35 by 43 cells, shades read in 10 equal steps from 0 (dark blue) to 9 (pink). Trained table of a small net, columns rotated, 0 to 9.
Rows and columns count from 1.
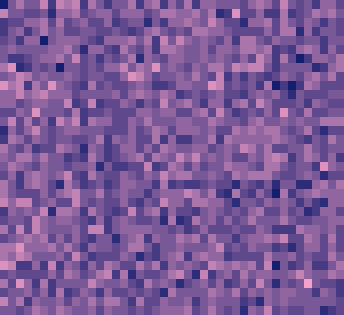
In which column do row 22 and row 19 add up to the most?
41
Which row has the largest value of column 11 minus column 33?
34
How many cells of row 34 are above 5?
6
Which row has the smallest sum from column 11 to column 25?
21
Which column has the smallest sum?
11
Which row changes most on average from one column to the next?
30
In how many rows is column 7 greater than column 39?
10
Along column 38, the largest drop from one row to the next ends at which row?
7
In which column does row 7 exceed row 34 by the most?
33
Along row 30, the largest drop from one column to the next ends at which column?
35
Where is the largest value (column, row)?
39, 32
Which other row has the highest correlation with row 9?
28
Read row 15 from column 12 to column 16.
4 4 3 3 3
